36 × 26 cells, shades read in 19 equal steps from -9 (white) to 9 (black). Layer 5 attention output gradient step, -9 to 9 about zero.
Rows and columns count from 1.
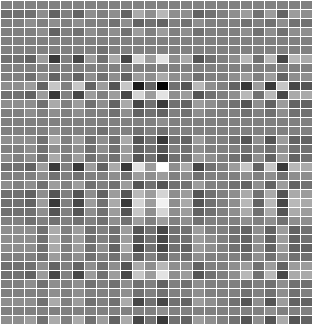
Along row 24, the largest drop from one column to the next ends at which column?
12
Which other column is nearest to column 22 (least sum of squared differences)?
1
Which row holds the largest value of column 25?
10
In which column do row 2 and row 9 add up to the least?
14
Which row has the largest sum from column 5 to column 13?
19
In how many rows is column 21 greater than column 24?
16
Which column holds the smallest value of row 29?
5
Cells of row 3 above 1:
2
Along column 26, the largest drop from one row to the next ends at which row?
11
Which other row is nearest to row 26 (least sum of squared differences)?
27
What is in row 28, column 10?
2
